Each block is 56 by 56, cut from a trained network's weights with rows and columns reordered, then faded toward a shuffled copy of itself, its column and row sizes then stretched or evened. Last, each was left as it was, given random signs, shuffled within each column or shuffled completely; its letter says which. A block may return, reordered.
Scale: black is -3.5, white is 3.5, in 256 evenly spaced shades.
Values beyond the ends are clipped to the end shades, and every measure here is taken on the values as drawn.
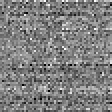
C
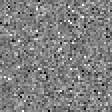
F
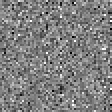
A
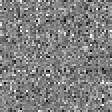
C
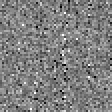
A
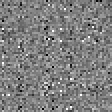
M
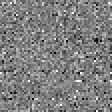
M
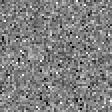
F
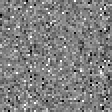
A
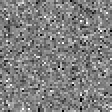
A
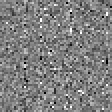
A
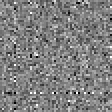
M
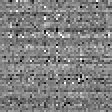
C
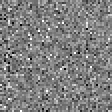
A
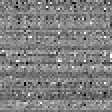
C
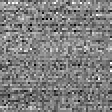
C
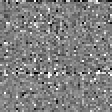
M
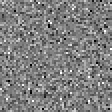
F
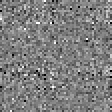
M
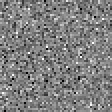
F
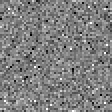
F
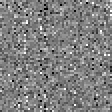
A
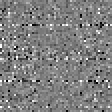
M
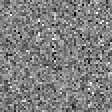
A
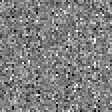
A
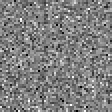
F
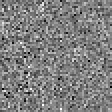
A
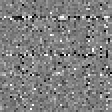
M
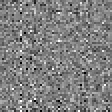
C
